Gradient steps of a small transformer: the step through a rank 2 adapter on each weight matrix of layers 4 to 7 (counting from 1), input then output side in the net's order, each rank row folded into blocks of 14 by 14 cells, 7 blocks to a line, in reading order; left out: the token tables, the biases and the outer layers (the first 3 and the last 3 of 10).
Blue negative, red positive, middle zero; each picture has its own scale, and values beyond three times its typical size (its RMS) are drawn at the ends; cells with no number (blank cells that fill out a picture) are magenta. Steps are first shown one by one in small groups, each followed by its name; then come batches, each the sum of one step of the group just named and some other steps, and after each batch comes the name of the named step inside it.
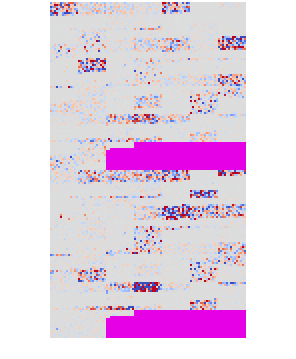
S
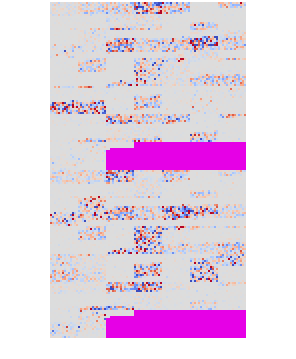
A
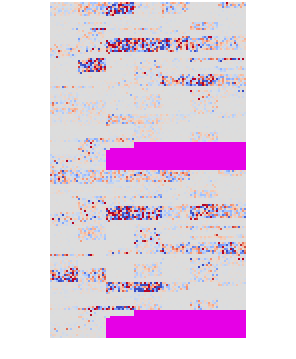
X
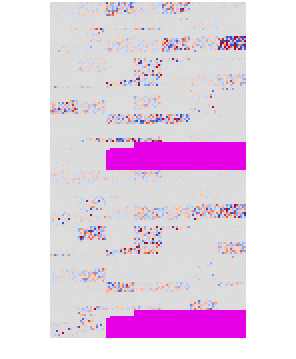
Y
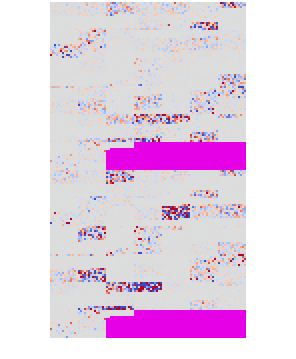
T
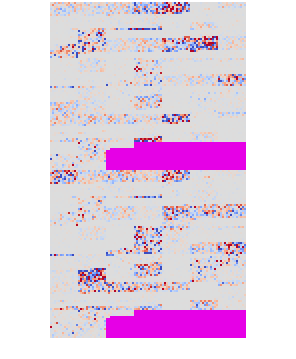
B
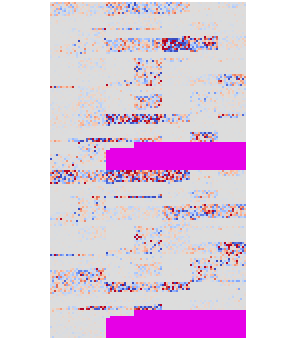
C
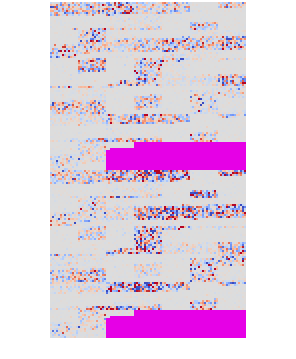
S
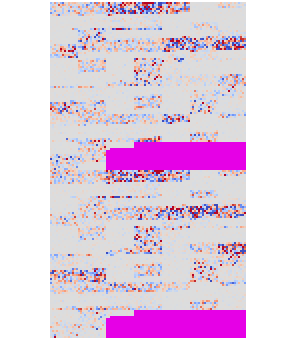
B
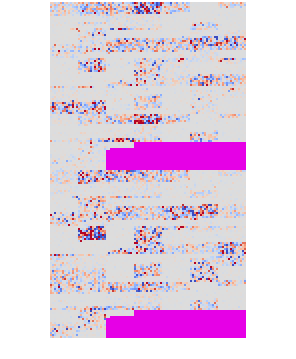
A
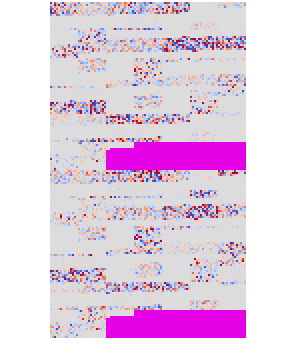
B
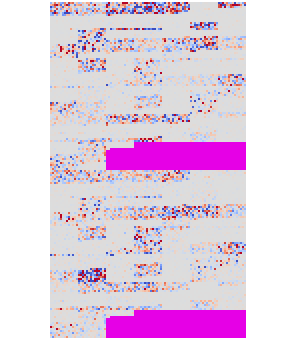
B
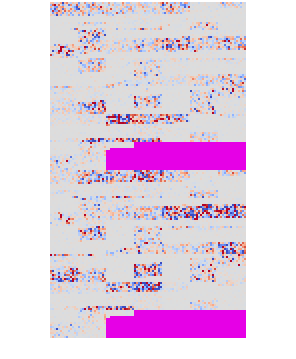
T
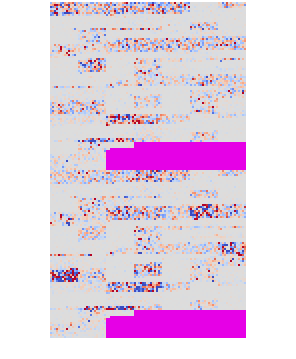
X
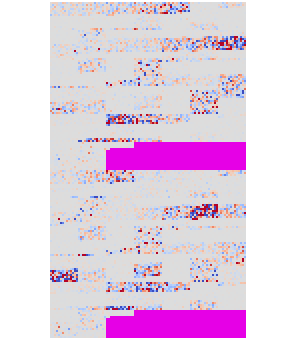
Y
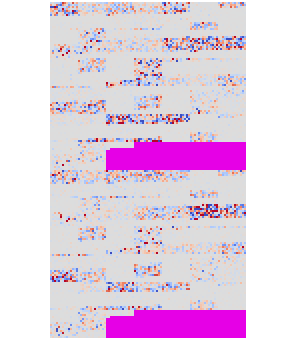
Y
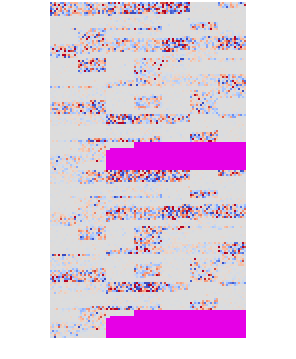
S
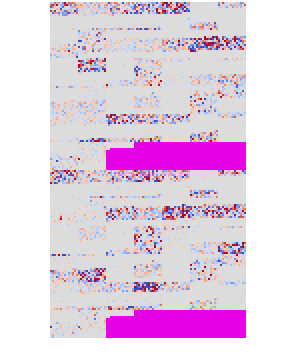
S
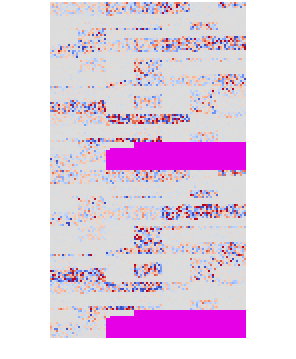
B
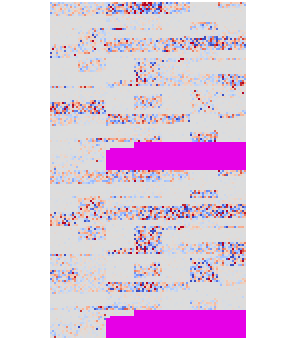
A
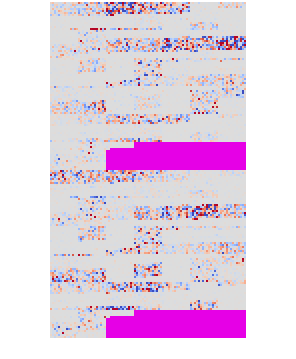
Y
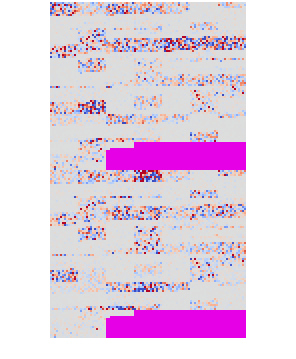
X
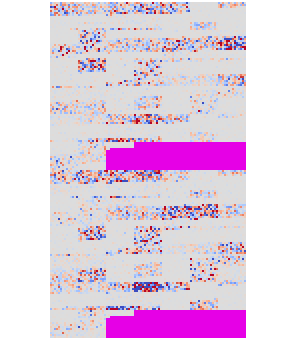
S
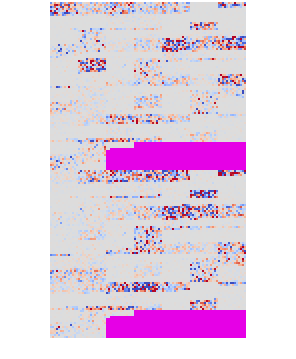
S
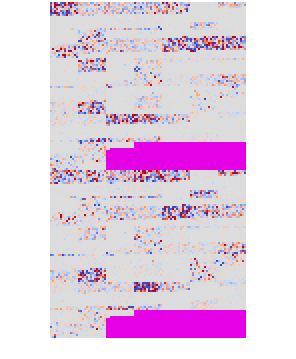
S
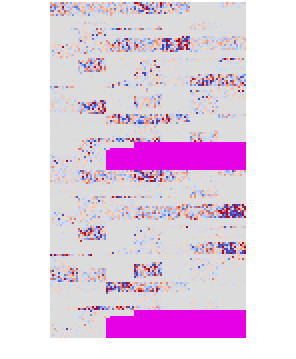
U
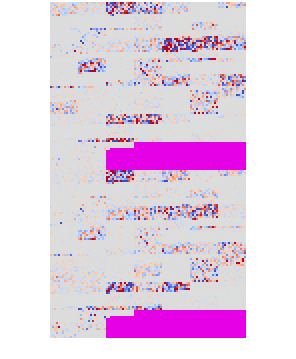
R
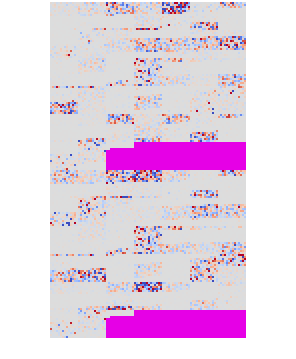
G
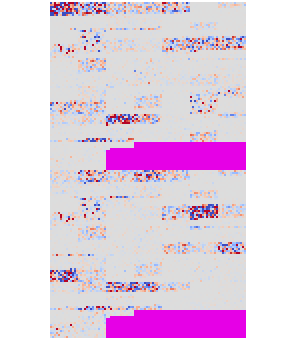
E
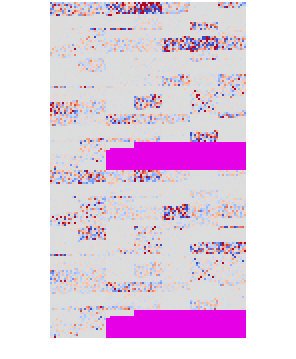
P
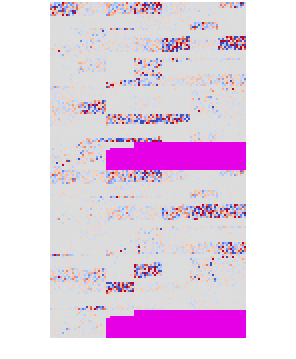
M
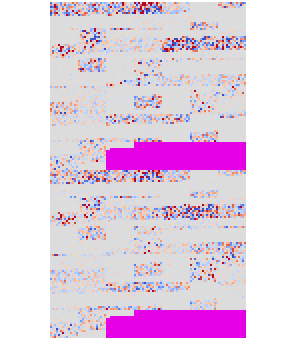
P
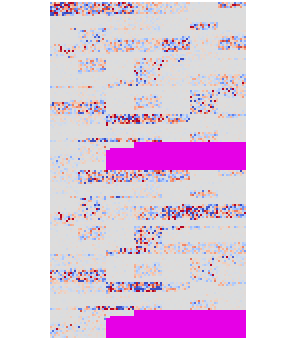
E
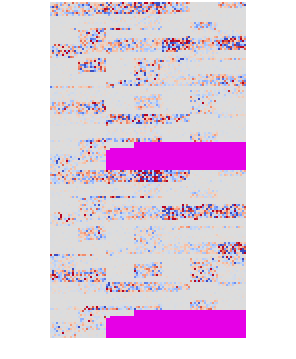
U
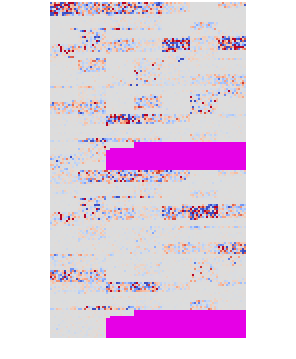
E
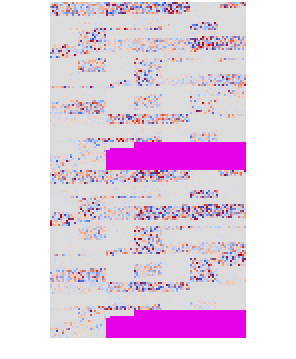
G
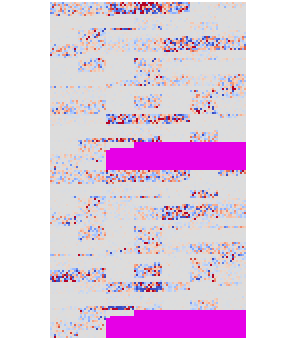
P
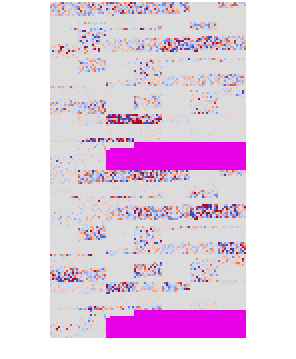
R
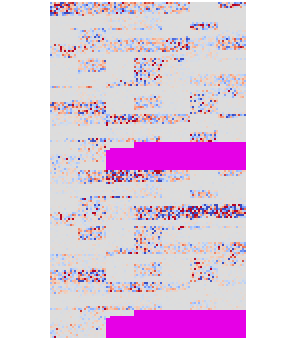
E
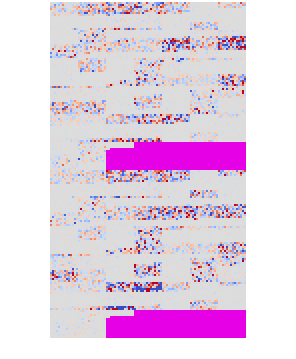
M
